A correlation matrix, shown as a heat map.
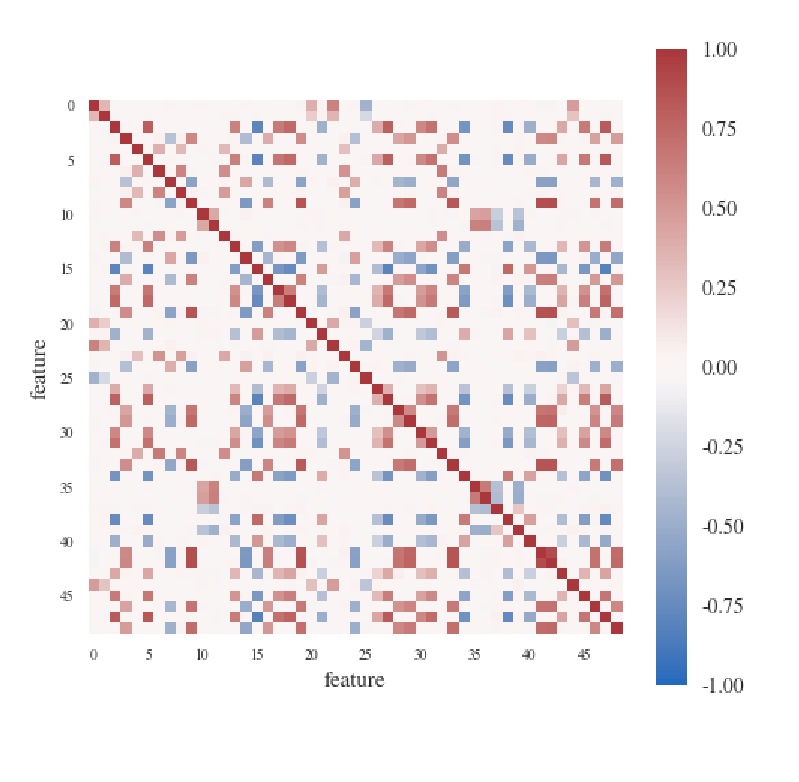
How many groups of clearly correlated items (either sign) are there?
5
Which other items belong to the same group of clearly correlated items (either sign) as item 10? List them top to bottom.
11, 35, 36, 37, 39
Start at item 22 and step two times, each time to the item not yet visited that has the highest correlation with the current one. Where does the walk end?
44
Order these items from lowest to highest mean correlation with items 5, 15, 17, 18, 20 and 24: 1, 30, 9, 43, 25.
9, 25, 1, 43, 30
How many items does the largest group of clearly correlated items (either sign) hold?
17
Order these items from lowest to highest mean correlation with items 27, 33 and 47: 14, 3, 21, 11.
21, 14, 11, 3
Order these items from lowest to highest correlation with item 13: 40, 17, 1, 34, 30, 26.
34, 40, 1, 26, 30, 17
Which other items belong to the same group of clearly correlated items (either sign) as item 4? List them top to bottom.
6, 8, 12, 23, 32
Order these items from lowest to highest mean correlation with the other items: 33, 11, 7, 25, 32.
7, 25, 11, 32, 33
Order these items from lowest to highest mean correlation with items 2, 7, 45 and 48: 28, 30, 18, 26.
28, 26, 30, 18
